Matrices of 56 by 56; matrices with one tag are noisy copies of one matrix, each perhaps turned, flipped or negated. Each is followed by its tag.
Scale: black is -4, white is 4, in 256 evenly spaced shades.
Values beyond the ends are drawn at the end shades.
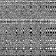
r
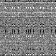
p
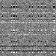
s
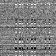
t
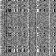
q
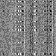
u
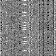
p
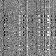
t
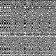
r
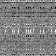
p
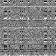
q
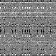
p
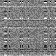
q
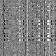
t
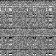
q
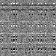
s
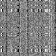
q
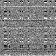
q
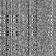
t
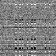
t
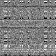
q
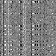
u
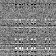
t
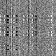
t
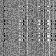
t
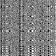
r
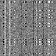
s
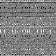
p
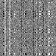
s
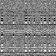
u
